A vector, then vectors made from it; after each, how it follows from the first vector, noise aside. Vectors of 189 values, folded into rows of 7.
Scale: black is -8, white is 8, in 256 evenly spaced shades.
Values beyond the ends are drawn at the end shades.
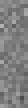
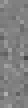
wrapped around, partly zeroed.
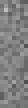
reversed, negated.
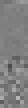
wrapped around, partly zeroed.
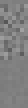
wrapped around, negated, partly zeroed.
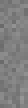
negated, shrunk.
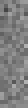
reversed.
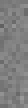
negated, shrunk.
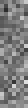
reversed, scaled up.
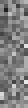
reversed, scaled up.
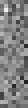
reversed, negated, scaled up.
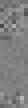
negated, partly zeroed.
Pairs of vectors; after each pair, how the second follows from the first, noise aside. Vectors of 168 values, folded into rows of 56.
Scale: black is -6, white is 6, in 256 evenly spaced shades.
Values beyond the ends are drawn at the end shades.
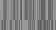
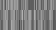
reversed, negated.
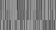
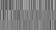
reversed, partly zeroed.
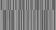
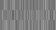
wrapped around, negated, shrunk.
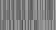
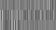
reversed, partly zeroed.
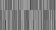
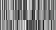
reversed, negated, scaled up.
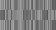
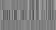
wrapped around, negated, partly zeroed.
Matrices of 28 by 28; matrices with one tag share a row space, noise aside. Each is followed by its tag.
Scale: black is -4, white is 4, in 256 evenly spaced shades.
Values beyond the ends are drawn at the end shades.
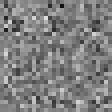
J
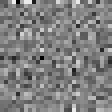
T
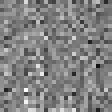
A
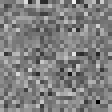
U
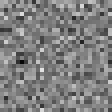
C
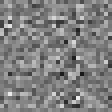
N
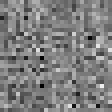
T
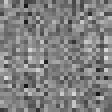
A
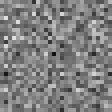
J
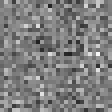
U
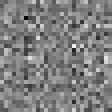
A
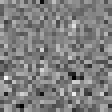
C
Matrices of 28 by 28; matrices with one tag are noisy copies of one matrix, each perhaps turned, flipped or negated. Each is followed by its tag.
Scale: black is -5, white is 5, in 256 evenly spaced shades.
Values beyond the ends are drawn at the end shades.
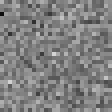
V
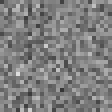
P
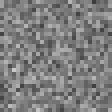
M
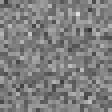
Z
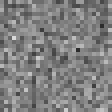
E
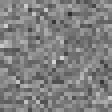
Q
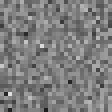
Q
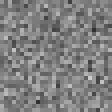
P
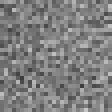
V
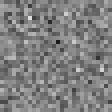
P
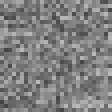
E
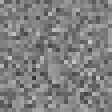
Z
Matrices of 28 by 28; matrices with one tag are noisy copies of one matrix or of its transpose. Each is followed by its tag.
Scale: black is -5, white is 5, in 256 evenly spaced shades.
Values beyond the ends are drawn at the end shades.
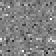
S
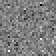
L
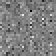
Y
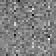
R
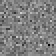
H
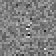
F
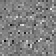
L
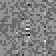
F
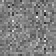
H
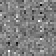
L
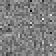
Y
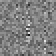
F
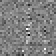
F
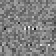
F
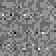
R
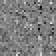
S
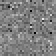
Y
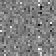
S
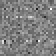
L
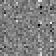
S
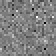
H
